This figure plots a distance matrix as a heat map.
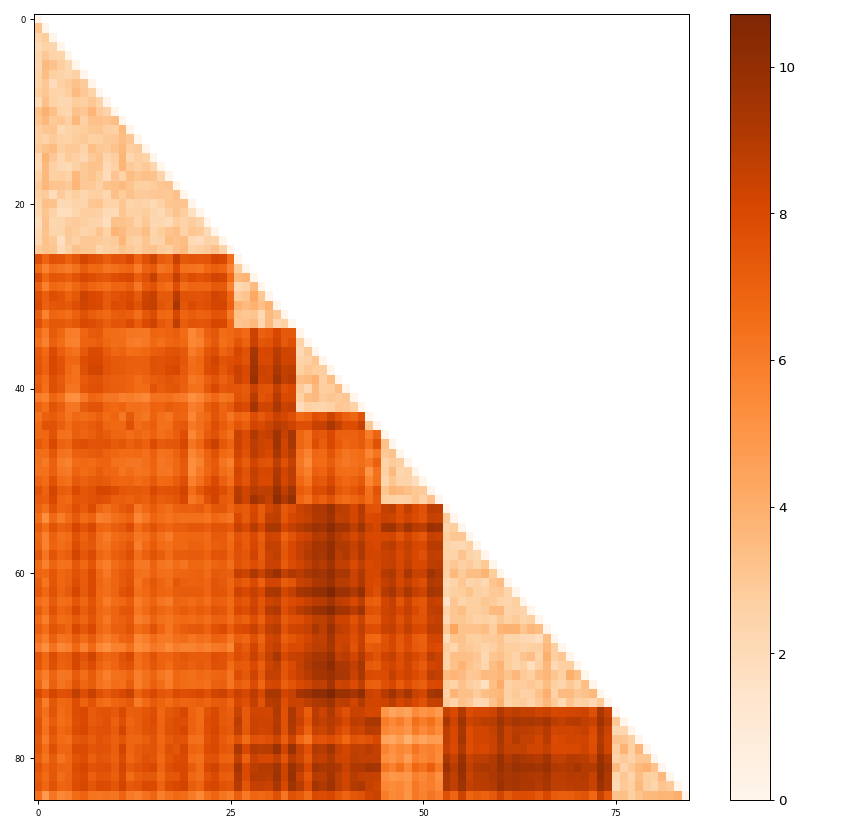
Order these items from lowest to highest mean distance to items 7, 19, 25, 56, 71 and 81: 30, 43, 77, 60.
60, 77, 43, 30
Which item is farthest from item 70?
38
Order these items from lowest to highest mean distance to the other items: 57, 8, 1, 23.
1, 8, 23, 57
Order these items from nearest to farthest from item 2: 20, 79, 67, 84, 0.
0, 20, 84, 67, 79
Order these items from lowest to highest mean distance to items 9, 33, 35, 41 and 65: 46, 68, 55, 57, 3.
3, 68, 57, 55, 46
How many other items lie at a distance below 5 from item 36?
8
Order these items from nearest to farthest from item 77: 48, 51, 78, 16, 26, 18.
78, 48, 51, 16, 18, 26
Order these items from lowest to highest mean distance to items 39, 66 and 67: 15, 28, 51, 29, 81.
15, 29, 51, 28, 81
